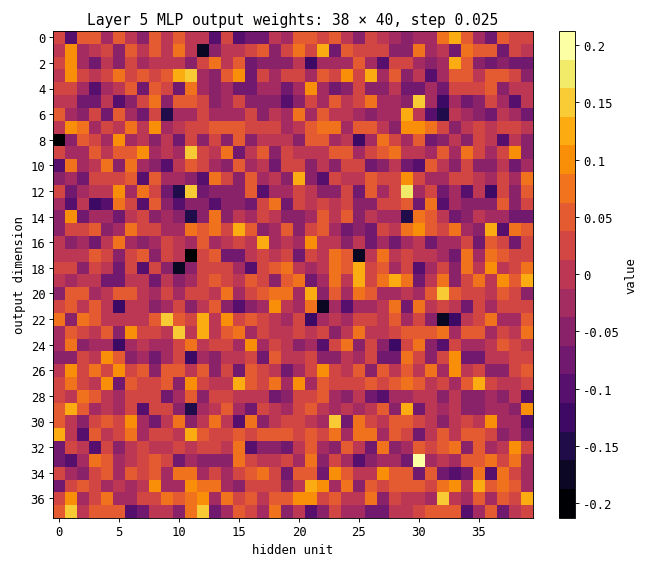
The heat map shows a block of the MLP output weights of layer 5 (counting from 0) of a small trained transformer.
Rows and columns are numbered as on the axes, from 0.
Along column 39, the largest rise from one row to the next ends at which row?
29
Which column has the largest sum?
1
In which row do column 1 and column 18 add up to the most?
37
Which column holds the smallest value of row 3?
31
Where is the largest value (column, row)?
30, 33
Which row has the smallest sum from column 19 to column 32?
4
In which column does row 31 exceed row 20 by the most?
0
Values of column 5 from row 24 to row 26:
-0.125 0.05 0.1
